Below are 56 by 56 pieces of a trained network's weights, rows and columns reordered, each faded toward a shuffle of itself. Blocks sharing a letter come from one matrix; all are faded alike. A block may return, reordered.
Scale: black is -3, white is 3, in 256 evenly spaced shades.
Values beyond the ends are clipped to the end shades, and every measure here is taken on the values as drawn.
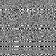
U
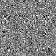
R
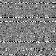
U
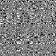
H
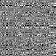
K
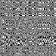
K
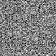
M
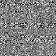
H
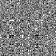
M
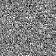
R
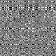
K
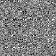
M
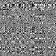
K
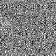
R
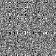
M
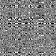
K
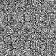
M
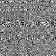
H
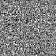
R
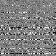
U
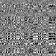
K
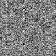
M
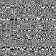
U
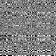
K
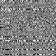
U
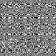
K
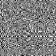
H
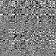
K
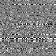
U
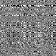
K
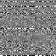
U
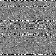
U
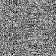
M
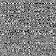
H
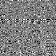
H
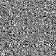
R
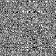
M
